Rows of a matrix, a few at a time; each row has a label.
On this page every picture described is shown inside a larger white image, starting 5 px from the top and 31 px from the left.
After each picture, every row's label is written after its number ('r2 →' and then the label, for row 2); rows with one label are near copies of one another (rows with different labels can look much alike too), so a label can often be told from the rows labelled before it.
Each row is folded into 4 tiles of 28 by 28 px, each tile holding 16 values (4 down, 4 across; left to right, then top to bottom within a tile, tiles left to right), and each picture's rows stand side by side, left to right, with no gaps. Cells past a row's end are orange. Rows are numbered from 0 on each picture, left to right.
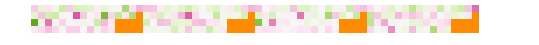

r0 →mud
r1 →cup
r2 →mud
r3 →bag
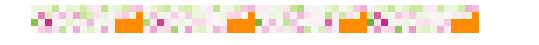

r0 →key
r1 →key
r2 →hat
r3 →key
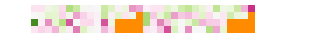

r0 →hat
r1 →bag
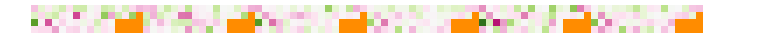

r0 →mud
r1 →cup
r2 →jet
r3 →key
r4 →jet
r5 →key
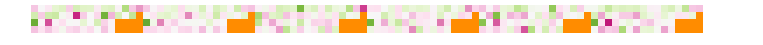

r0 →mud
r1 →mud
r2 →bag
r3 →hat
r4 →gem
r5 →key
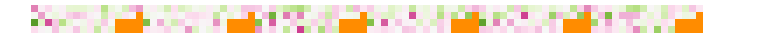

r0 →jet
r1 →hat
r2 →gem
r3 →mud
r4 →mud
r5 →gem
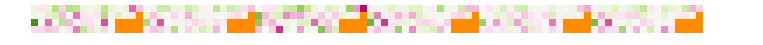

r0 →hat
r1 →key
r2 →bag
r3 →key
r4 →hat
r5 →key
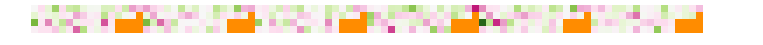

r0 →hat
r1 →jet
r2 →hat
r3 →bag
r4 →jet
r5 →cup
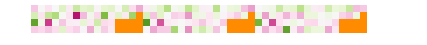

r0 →mud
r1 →key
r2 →key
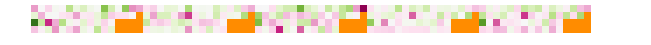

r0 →jet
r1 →cup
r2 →bag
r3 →mud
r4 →mud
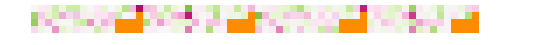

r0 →bag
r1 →cup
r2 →bag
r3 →cup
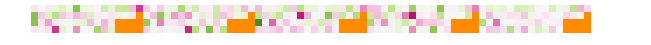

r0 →bag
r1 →gem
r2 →mud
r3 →cup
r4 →key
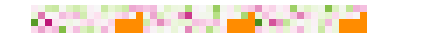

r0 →key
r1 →cup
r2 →jet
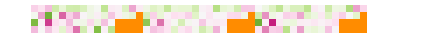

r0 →gem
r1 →key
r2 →key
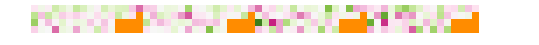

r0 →bag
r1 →cup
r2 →jet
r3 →gem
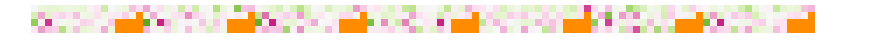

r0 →key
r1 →jet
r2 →key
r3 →hat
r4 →bag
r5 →gem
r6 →key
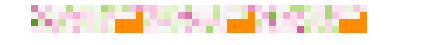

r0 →jet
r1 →cup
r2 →gem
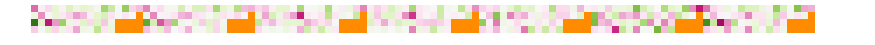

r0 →jet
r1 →jet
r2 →cup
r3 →cup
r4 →gem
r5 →bag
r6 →jet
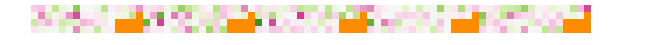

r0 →cup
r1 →gem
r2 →mud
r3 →jet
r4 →bag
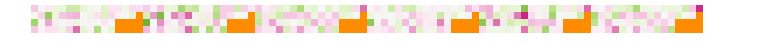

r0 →gem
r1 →gem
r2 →bag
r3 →hat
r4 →cup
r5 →bag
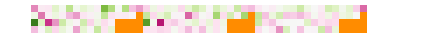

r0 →jet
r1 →mud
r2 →bag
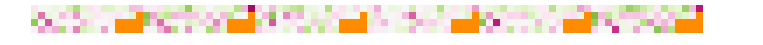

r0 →key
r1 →bag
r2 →gem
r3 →cup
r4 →key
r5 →bag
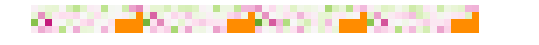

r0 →key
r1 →key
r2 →jet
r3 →key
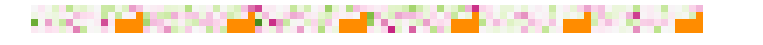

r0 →hat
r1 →bag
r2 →jet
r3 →bag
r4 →cup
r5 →cup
